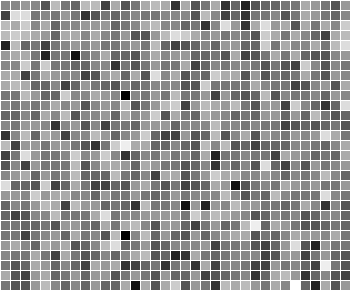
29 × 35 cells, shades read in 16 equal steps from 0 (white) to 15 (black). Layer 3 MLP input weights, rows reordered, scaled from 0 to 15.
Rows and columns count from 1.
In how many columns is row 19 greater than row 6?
17
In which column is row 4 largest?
33
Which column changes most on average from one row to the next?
13
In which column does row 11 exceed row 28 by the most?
29
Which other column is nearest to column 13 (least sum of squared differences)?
28
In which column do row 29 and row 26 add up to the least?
30
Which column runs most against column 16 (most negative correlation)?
25
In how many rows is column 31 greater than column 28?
16
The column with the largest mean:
19
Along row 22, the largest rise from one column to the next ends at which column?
12
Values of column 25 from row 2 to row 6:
12 12 8 9 11
